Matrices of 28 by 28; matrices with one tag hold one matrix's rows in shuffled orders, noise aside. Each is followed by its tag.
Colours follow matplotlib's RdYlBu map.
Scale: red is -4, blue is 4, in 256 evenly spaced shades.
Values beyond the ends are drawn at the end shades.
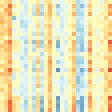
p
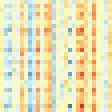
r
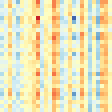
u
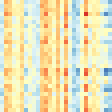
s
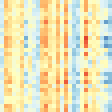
s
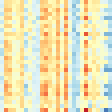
s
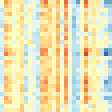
s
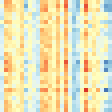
s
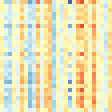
r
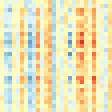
r
